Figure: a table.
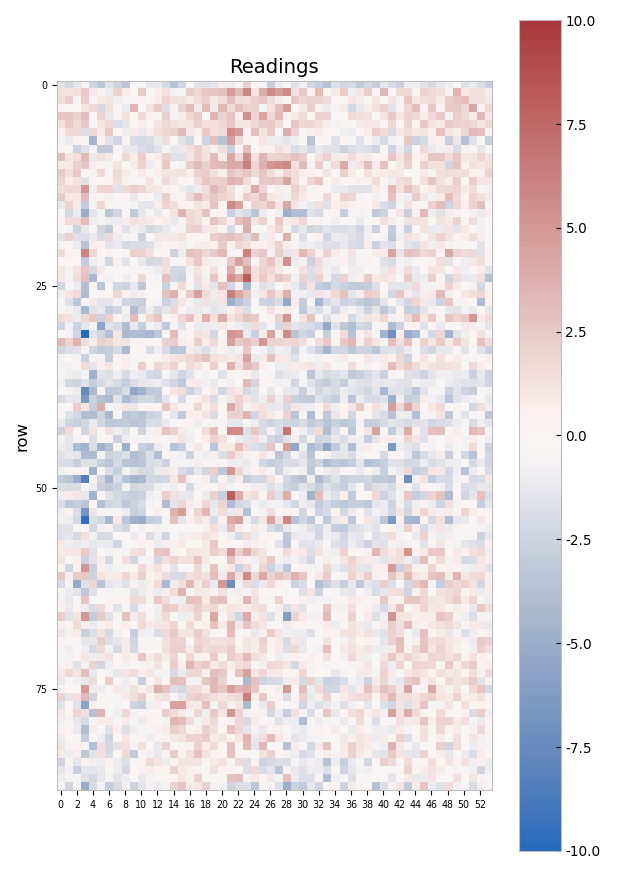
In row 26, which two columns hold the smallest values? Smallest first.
3, 41
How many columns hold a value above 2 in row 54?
5
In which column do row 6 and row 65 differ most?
28
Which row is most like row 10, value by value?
1
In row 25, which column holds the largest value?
20
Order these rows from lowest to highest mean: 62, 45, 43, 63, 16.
45, 16, 62, 63, 43
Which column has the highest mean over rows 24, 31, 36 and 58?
21
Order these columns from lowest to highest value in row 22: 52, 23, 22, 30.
30, 52, 23, 22
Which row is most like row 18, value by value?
8
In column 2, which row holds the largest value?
32
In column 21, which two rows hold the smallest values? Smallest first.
62, 27
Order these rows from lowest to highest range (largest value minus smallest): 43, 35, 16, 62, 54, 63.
35, 63, 16, 43, 62, 54
